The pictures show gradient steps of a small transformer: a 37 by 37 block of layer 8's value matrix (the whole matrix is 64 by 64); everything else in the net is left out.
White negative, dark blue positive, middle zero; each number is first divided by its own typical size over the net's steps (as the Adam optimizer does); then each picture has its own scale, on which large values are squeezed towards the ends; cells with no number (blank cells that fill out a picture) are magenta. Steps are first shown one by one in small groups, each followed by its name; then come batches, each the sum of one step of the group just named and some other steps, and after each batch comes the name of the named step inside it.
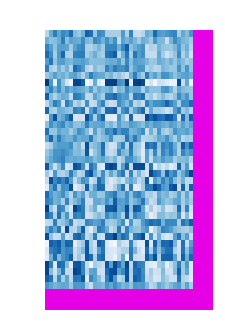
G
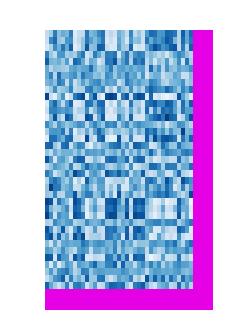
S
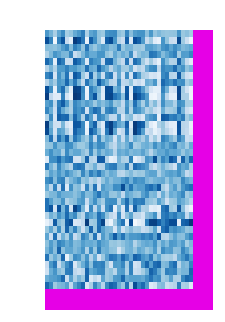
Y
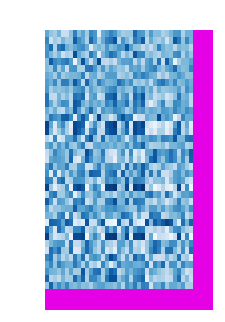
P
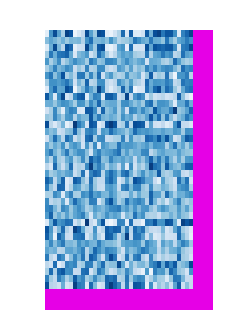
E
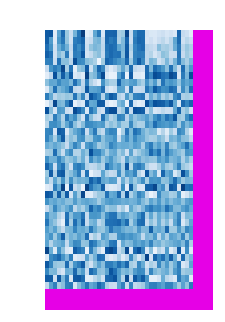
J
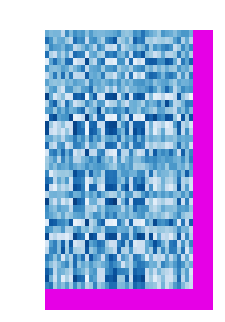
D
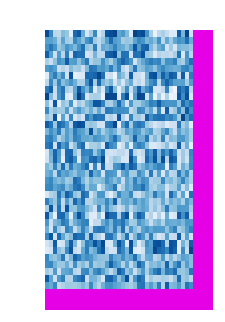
D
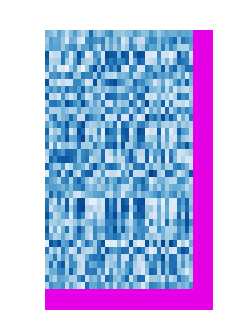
G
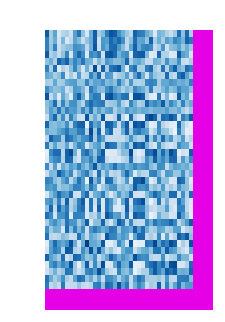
Y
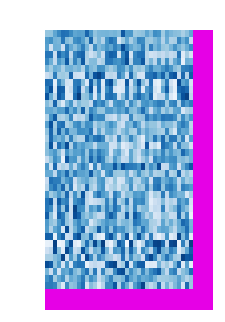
G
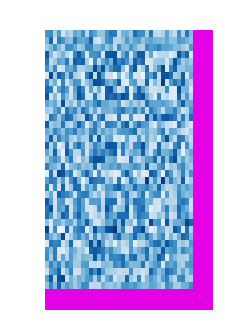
Y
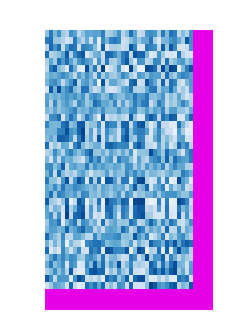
J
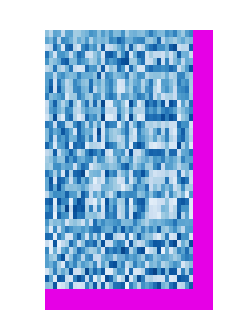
S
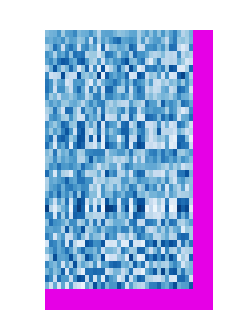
G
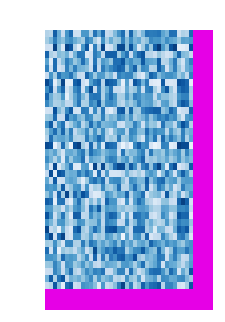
S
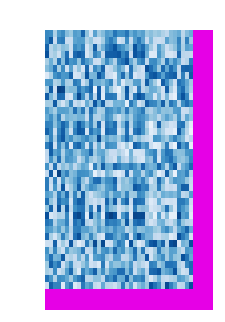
J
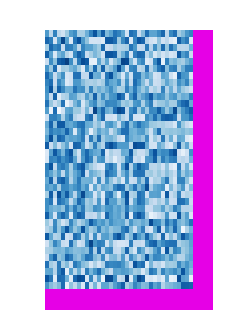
G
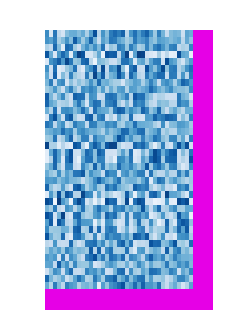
D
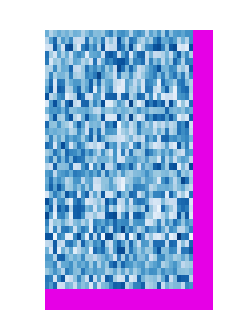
S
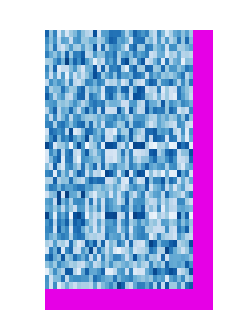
S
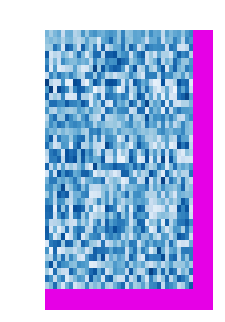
G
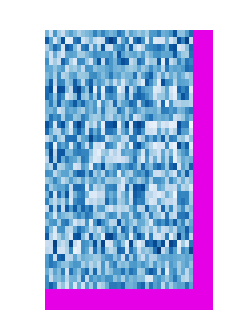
P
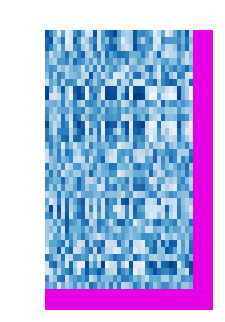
Y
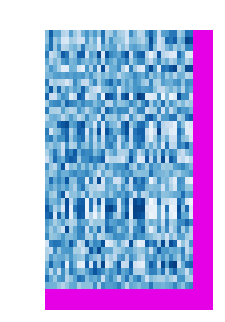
G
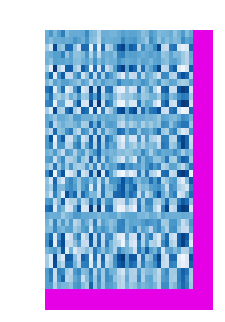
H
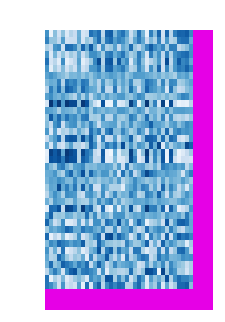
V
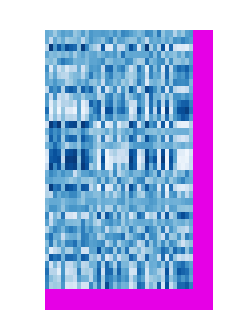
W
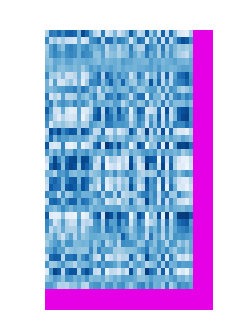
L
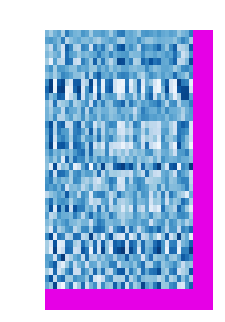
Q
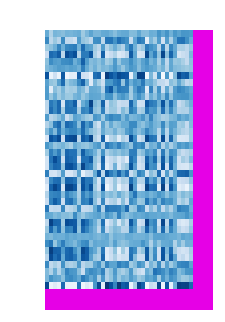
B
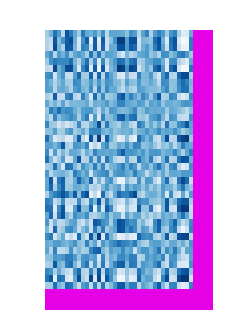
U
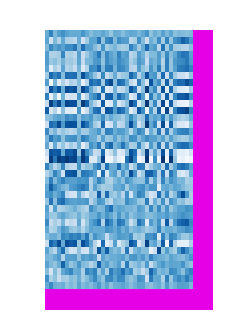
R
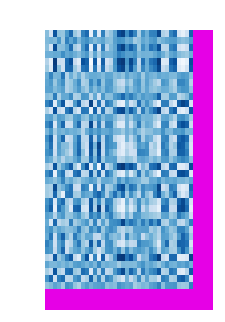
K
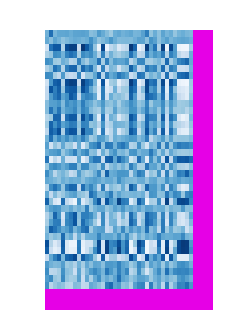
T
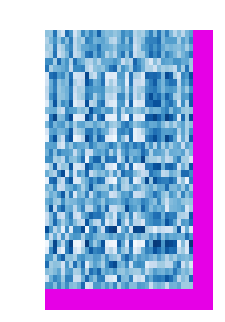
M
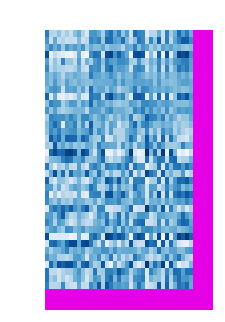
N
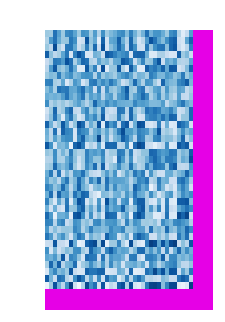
U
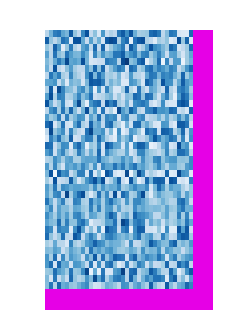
K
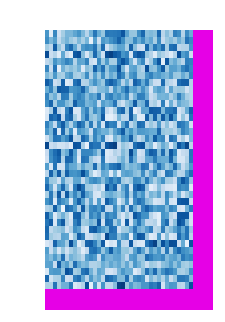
V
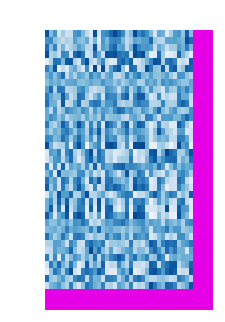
K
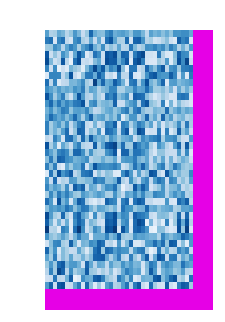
V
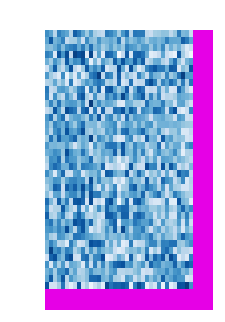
B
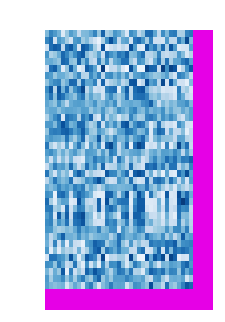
T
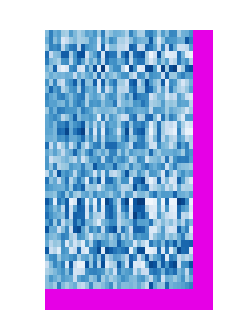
T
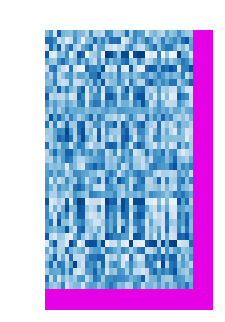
N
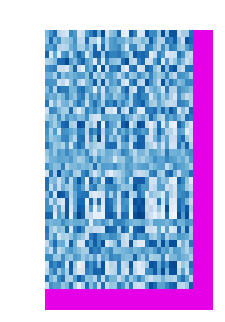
U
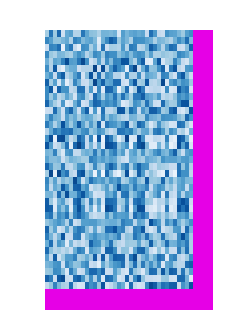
H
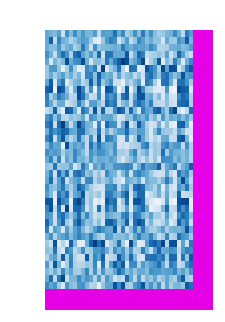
Q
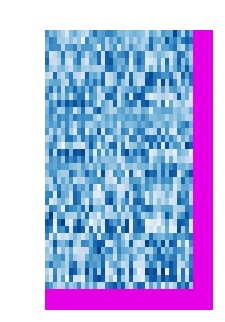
V
